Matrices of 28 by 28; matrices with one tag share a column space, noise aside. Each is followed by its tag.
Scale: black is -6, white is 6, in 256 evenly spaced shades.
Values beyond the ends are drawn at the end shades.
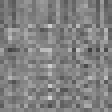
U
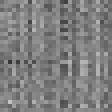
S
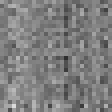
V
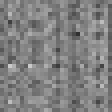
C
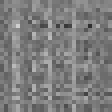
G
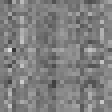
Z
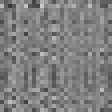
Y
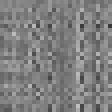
G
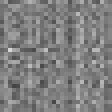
Z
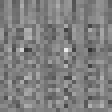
U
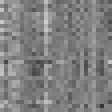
S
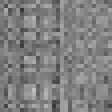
V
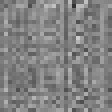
Y
